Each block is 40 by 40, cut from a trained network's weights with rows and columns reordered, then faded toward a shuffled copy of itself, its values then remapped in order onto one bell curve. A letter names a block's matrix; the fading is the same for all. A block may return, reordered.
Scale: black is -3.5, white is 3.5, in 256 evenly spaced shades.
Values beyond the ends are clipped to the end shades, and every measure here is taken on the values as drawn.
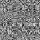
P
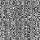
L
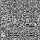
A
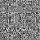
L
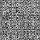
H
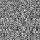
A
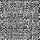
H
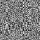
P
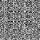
L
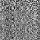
L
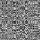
P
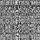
H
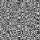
P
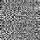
P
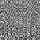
A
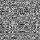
A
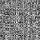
L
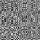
P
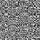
P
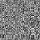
P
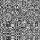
A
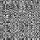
A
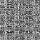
L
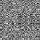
A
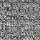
H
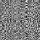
P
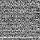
H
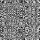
L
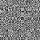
A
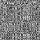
A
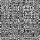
H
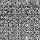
H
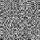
A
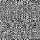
L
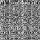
L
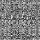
H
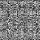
H
